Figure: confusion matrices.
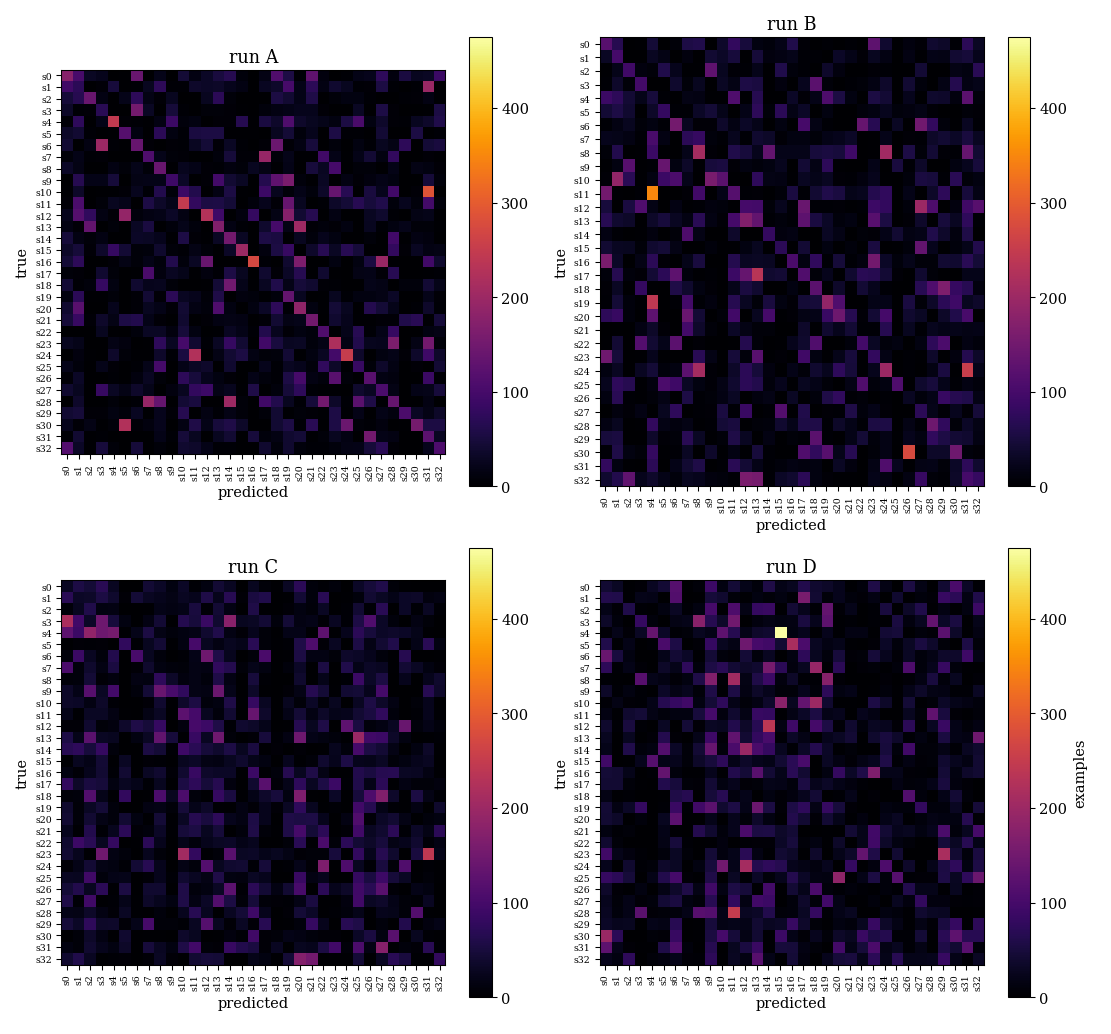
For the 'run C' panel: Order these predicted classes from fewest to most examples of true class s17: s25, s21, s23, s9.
s9, s21, s25, s23
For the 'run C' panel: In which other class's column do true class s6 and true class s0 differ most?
s12
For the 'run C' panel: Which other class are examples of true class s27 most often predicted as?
s13
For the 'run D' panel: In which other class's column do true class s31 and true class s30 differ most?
s10
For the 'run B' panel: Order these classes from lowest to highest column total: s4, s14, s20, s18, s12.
s14, s20, s18, s12, s4
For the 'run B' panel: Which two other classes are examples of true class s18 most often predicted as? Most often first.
s29, s28
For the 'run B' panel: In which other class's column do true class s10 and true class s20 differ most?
s9
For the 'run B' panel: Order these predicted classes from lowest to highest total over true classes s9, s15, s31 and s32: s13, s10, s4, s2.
s10, s4, s13, s2
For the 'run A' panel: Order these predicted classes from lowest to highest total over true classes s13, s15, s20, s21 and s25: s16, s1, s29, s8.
s16, s29, s8, s1
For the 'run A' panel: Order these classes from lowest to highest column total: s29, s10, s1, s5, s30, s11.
s29, s30, s5, s11, s10, s1
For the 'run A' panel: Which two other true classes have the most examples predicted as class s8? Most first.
s28, s25
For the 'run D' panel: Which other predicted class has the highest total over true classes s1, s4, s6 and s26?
s15
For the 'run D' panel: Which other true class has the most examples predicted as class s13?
s19
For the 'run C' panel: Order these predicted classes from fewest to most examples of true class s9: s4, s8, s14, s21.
s14, s21, s4, s8
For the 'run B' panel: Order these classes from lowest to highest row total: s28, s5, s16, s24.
s5, s28, s16, s24
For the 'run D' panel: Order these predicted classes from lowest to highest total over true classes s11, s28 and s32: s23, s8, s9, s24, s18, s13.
s24, s23, s18, s8, s13, s9
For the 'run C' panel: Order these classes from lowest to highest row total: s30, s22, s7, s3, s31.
s30, s7, s22, s31, s3
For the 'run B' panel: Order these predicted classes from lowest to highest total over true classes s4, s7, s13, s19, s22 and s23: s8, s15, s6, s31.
s15, s6, s8, s31
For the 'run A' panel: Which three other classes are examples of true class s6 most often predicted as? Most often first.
s3, s18, s29
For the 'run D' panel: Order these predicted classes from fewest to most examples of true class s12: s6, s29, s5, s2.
s6, s5, s2, s29
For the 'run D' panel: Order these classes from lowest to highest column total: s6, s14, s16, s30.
s30, s16, s6, s14
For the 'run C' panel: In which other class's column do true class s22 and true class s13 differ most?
s25
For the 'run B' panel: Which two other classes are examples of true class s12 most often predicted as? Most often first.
s27, s17
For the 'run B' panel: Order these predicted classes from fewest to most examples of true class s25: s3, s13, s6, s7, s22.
s3, s7, s13, s6, s22
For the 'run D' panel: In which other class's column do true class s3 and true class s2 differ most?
s8
